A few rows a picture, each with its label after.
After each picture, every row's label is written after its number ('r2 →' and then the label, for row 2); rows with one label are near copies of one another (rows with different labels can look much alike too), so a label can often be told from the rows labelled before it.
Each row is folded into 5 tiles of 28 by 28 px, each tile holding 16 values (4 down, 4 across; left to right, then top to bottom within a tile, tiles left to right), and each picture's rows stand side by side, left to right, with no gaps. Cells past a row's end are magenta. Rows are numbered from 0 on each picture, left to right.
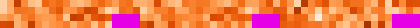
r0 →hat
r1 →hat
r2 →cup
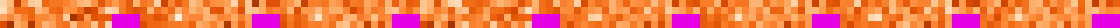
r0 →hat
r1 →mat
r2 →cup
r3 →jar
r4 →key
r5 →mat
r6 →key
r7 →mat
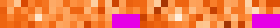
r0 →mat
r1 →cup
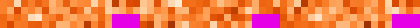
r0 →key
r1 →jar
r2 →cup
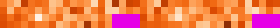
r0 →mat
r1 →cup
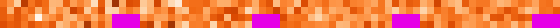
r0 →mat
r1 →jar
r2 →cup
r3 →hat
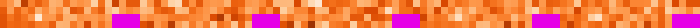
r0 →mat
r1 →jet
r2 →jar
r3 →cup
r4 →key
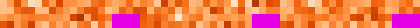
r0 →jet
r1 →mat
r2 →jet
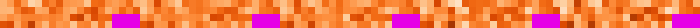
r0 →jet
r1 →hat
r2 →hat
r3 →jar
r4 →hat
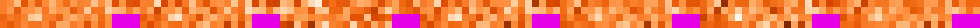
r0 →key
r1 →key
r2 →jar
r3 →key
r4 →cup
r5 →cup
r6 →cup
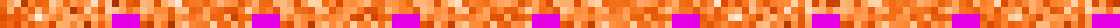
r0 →mat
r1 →jar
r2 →jet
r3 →jar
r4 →jar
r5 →key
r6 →jar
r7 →key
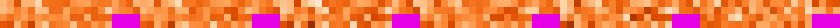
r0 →jar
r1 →jar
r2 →jar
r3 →hat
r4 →hat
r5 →key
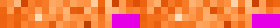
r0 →mat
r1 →mat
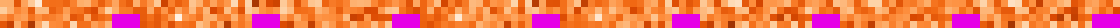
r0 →jar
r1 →mat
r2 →hat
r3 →mat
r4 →cup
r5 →jet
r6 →jet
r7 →jet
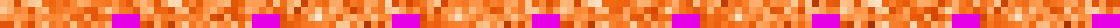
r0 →jar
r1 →jet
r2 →cup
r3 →cup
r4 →jar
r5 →mat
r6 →jar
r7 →cup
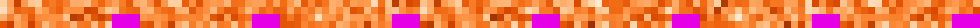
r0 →hat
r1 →jet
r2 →mat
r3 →hat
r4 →jar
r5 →cup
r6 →jet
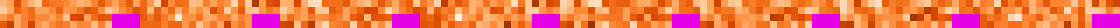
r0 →hat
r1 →mat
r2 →jar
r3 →mat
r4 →jar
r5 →hat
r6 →hat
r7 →key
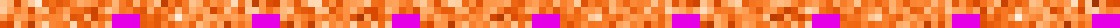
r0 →jar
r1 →mat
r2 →jet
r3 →jet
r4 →key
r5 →hat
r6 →key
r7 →mat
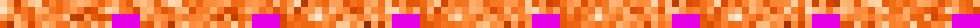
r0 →hat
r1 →jet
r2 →cup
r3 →cup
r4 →mat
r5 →key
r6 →jar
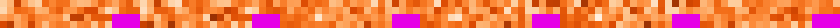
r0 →hat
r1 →hat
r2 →mat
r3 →key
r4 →mat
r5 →jet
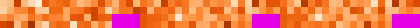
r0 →jar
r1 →mat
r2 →mat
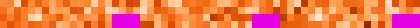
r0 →key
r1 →hat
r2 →cup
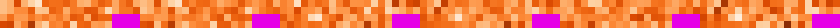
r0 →jar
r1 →jar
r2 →key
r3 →cup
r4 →jet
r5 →cup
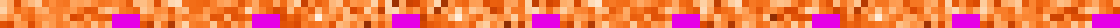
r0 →hat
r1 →jar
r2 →mat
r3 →cup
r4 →jar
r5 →hat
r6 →cup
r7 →hat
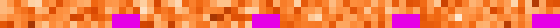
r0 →jet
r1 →hat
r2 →key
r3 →mat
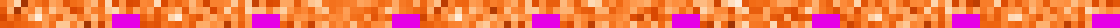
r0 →cup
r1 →key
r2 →jar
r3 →cup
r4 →jet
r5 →jar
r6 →key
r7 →key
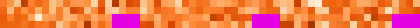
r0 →mat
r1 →hat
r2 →jar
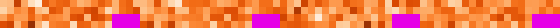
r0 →jar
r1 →jar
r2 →cup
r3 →jet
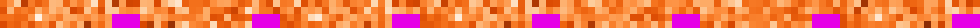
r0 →mat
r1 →jar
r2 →key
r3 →mat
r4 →jet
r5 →jar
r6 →cup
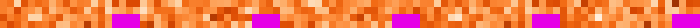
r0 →key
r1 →hat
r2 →jet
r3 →key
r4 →mat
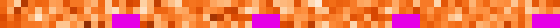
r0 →cup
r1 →hat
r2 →jar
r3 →key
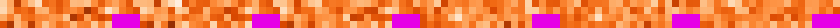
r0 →hat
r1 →jar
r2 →hat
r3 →cup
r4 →mat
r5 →jet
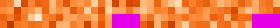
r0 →key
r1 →jar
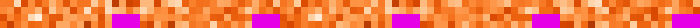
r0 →key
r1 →jar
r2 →key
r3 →hat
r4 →jar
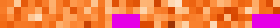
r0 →key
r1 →jar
